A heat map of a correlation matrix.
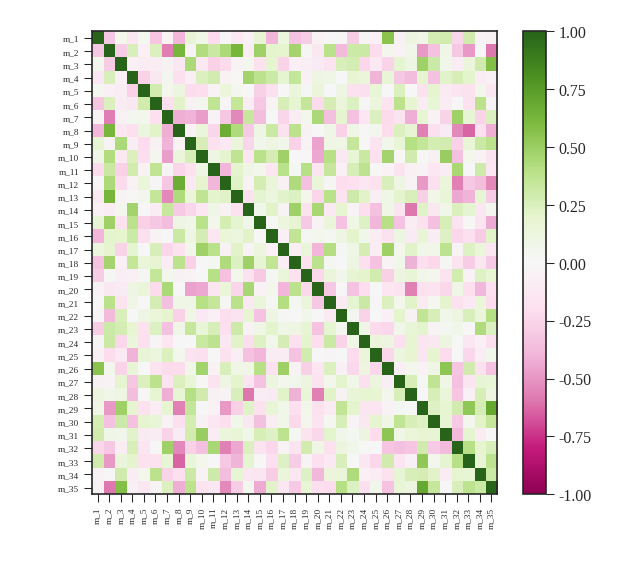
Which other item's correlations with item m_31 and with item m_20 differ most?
m_10
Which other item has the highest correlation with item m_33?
m_29
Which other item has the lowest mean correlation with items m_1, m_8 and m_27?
m_32
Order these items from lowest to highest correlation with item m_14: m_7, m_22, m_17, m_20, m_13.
m_13, m_17, m_22, m_7, m_20
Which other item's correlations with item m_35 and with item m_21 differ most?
m_2
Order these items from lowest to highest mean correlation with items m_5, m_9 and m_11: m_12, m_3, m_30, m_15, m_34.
m_12, m_15, m_3, m_30, m_34
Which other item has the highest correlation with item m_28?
m_9
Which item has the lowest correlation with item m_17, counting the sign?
m_20
